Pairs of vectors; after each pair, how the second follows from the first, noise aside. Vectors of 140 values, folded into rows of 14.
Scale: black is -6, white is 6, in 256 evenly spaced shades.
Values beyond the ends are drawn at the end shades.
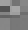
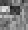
negated, scaled up.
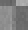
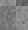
negated, shrunk.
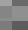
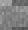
partly zeroed.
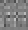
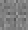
negated, shrunk.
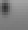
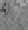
partly zeroed.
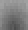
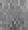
partly zeroed.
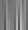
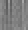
reversed, negated, shrunk.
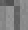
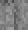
partly zeroed.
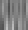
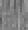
reversed, negated, shrunk.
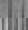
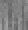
shrunk.
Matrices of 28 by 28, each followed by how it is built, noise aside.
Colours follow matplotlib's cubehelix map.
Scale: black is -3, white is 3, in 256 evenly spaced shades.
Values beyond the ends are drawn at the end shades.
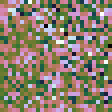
upper triangular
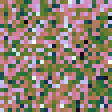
Hankel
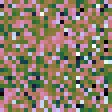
uneven columns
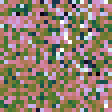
upper triangular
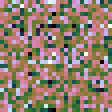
low rank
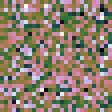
low rank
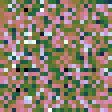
low rank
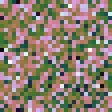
Hankel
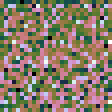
repeating columns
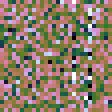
uneven columns
